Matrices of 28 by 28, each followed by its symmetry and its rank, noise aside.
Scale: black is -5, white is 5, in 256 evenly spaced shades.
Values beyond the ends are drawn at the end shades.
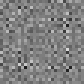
symmetric, rank three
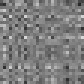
no symmetry, rank three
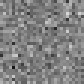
no symmetry, rank six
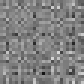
symmetric, rank three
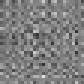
no symmetry, rank three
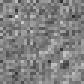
symmetric, rank six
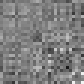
symmetric, rank three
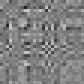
symmetric, rank three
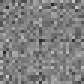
symmetric, rank six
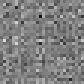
no symmetry, rank six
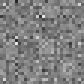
symmetric, rank six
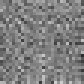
antisymmetric, rank four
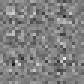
no symmetry, rank four
